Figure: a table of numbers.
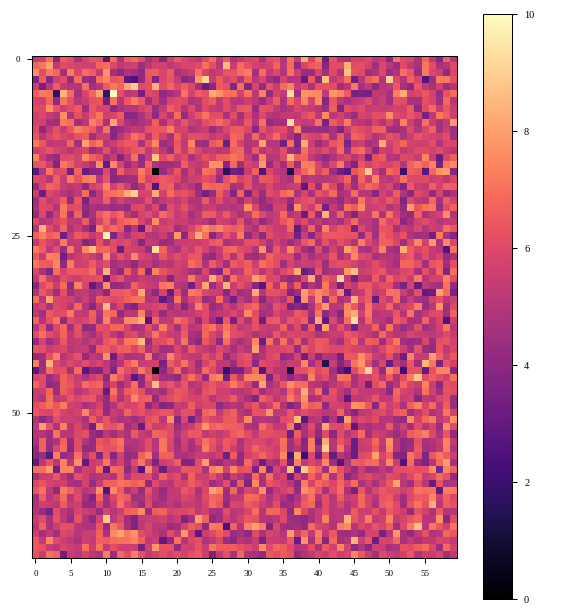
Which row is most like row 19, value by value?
4
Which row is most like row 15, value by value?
61
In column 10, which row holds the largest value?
25
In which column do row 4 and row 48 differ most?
17
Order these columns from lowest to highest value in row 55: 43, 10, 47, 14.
14, 47, 10, 43
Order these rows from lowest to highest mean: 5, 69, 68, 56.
56, 68, 69, 5
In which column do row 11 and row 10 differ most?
37
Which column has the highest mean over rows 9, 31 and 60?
43
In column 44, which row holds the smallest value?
44
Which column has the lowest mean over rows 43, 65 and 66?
27
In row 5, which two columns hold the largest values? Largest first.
11, 36
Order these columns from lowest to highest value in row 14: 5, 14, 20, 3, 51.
3, 51, 20, 5, 14
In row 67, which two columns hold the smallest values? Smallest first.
23, 49
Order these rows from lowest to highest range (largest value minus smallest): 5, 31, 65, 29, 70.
29, 70, 65, 31, 5
